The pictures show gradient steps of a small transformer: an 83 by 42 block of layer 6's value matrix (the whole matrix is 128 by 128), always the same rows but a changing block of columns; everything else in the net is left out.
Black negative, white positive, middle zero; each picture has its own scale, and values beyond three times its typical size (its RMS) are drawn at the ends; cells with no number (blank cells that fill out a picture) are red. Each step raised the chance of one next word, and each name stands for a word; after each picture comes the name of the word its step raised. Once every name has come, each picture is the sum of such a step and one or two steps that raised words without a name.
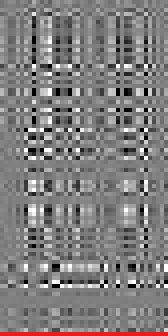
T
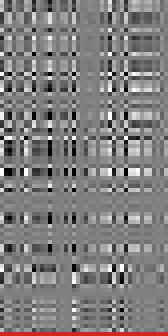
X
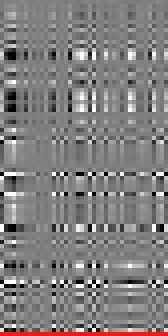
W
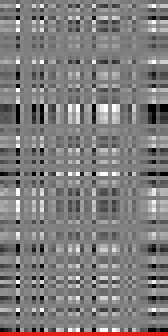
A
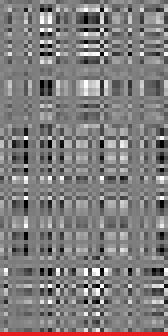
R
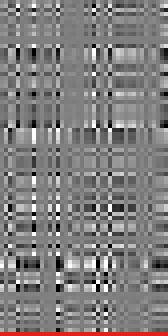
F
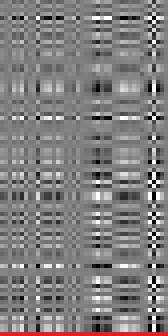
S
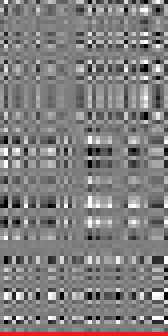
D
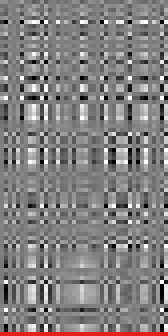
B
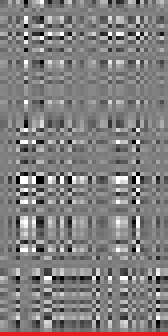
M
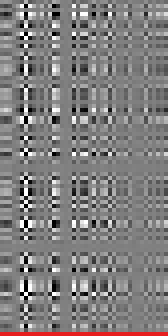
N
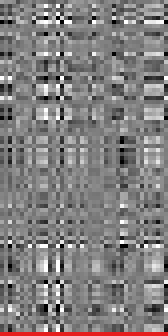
B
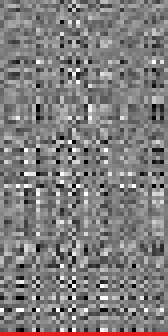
A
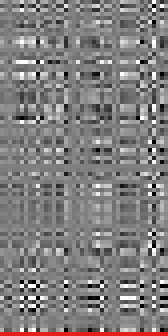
A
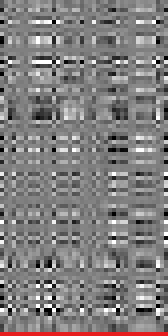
B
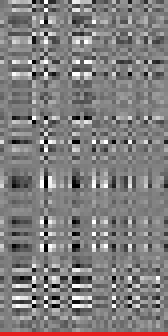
M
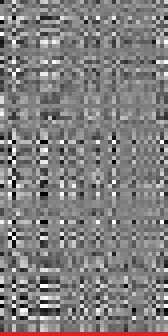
S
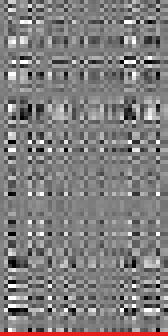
A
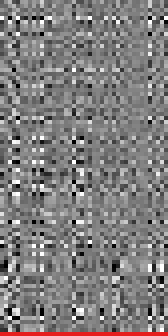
S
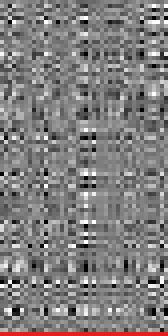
W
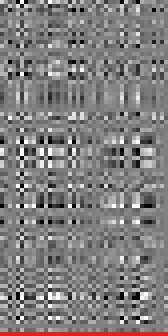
D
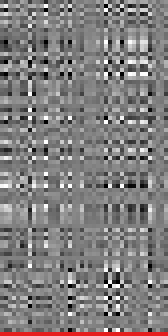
T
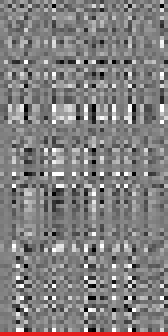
A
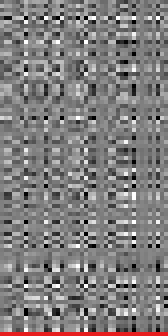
S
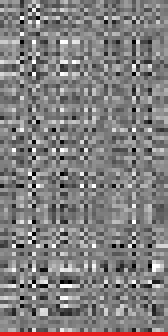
T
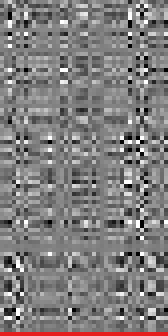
N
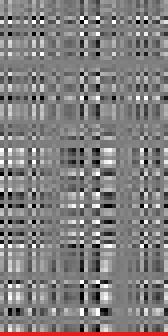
B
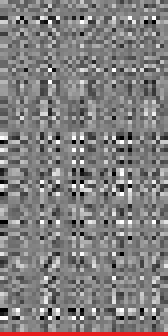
S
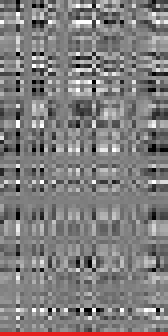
X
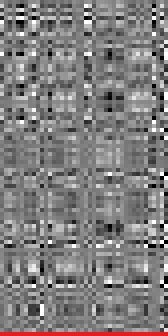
W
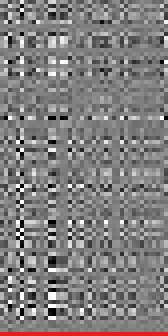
N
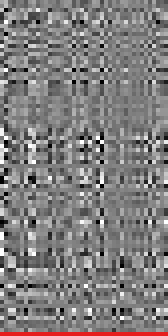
R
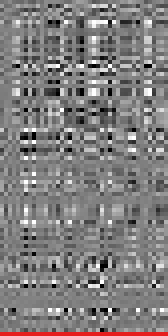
T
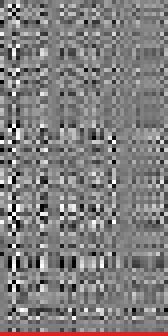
F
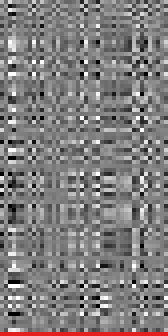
T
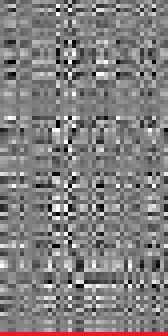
F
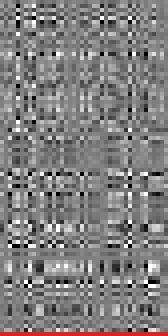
W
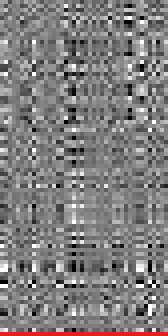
T
